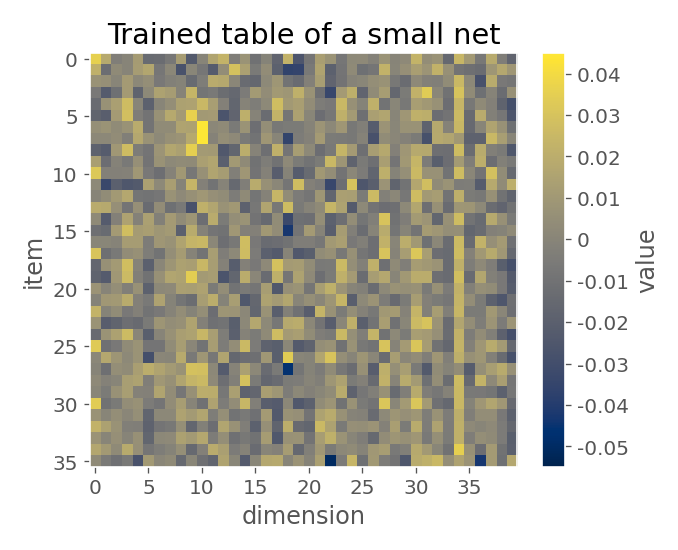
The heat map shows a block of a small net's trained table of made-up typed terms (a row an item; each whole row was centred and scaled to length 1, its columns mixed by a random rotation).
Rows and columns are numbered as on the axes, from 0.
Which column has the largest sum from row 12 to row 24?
34
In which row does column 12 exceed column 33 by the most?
0
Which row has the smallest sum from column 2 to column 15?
35
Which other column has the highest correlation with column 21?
12
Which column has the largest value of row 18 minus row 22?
17
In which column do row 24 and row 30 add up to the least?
39
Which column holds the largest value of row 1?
13
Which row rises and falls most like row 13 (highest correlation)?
21
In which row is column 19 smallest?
1
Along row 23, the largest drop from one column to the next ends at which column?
25
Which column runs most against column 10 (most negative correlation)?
31
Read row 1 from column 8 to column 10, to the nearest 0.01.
-0.03 0 -0.01
